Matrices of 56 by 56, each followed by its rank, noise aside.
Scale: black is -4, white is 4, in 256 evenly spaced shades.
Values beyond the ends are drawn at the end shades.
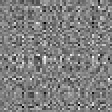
six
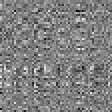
five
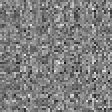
five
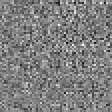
seven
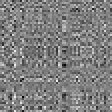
four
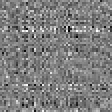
four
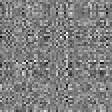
five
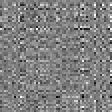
four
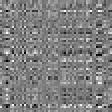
three
